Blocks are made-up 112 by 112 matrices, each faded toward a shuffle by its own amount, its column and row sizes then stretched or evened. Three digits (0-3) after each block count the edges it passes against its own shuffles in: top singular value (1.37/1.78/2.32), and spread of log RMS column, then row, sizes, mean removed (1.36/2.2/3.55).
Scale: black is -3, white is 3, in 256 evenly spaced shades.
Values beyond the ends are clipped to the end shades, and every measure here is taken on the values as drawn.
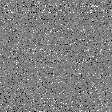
0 0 2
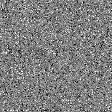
0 0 1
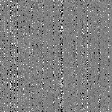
2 3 1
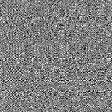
3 0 2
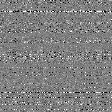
2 0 3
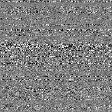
0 1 3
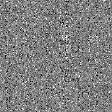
1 2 0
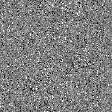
0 2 0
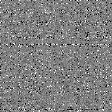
0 2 2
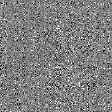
0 3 2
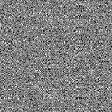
3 1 1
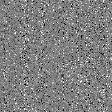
1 2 0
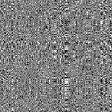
3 2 1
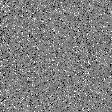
0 1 0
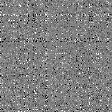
2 2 2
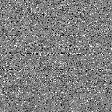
2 0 2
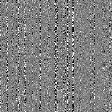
3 3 0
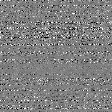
0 0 3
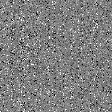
0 2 0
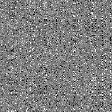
2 2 0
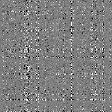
3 3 2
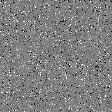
0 1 1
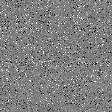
0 1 1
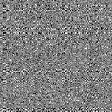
3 1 2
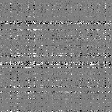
2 2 3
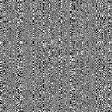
3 3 1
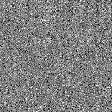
2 0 1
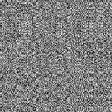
3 1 1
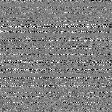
1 0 3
